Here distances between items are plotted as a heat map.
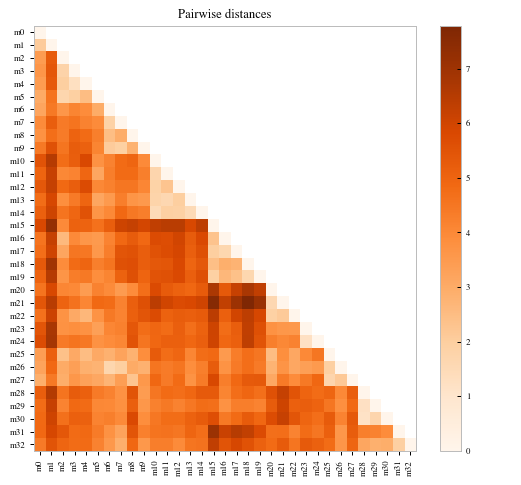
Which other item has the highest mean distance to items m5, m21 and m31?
m15
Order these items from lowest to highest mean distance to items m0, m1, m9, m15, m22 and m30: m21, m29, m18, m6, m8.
m6, m29, m8, m18, m21
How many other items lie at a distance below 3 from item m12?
4
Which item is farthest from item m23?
m1
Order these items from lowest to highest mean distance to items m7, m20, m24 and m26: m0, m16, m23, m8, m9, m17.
m23, m9, m8, m0, m16, m17
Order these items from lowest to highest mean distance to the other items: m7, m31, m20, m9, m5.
m5, m7, m9, m20, m31
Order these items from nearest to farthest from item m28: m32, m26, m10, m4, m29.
m29, m32, m26, m10, m4
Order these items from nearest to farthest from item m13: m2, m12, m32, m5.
m12, m5, m2, m32
